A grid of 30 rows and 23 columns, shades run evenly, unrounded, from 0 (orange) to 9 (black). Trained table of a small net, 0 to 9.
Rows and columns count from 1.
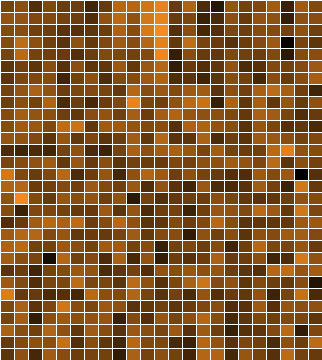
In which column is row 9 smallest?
10
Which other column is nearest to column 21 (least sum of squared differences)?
13
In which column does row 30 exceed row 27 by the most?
14
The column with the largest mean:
18
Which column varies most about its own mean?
12
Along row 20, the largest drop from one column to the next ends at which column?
15
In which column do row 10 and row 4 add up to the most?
21
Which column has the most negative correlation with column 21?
9
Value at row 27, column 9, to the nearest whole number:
7
